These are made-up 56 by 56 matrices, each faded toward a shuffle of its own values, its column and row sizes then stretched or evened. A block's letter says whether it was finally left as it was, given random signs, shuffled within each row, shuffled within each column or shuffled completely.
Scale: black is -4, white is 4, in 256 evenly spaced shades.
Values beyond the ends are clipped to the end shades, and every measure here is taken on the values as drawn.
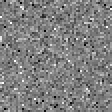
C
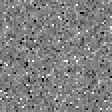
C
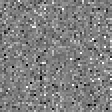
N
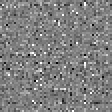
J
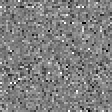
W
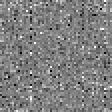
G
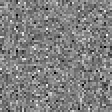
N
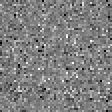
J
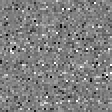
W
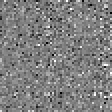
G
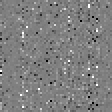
N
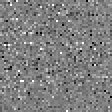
W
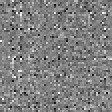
J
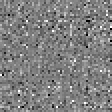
J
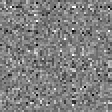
G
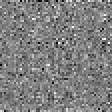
G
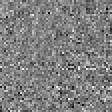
G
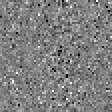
N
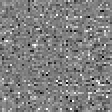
G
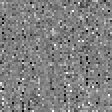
N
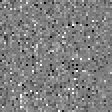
N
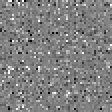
J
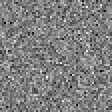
C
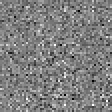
J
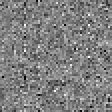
N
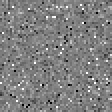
C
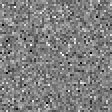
C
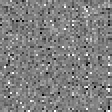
G
